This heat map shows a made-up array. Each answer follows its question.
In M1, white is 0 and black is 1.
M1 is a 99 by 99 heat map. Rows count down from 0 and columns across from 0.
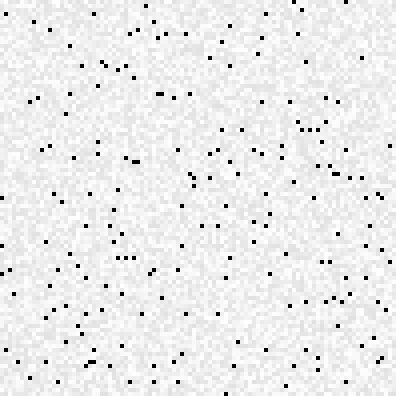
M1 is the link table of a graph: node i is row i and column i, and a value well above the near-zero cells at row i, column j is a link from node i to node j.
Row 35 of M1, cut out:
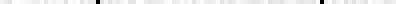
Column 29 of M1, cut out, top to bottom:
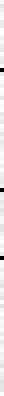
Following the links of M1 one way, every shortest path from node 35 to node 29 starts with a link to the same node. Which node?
node 24
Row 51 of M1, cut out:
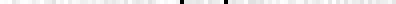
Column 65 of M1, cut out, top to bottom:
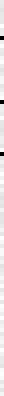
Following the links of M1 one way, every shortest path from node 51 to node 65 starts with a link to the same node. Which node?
node 56
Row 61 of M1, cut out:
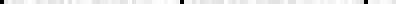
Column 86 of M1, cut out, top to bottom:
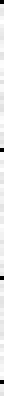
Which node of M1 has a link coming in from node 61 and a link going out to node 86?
node 0
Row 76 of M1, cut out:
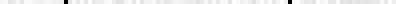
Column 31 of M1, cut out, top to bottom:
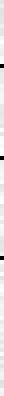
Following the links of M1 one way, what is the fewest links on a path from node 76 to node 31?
2
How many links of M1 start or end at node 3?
4
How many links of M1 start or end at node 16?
7
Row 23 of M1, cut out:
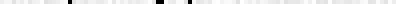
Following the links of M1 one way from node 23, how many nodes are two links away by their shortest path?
7
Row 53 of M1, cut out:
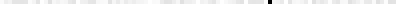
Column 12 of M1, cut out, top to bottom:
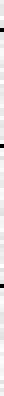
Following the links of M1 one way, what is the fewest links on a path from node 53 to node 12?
6
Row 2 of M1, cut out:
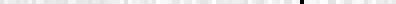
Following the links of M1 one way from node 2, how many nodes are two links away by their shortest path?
4
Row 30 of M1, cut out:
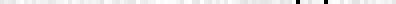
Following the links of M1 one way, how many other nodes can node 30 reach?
11
